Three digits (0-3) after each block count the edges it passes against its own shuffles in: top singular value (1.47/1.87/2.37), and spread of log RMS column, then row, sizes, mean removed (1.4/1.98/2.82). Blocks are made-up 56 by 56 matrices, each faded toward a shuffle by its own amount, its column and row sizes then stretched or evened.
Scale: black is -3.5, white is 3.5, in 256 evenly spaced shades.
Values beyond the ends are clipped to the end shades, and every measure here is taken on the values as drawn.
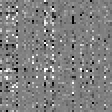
2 3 2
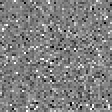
1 0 1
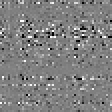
1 1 3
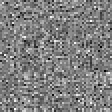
2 1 0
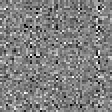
2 2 1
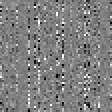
2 3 0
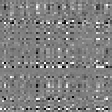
3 2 3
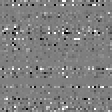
0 1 3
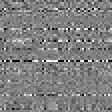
3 0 3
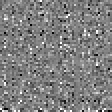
0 2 1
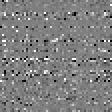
2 1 3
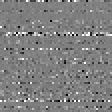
1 0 3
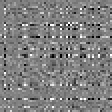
3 2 3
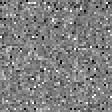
0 0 1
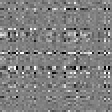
3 2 3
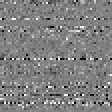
2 0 3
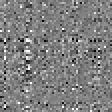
2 2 2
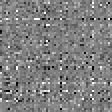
2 2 2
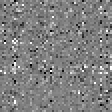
0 2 1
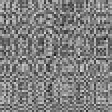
3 1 0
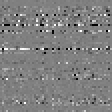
2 1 3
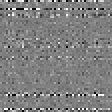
3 1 3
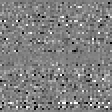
1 0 3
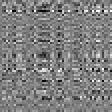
3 2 3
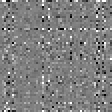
1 3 2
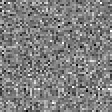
1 1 1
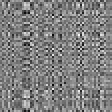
3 3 2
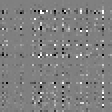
2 3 3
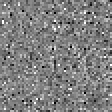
0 1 1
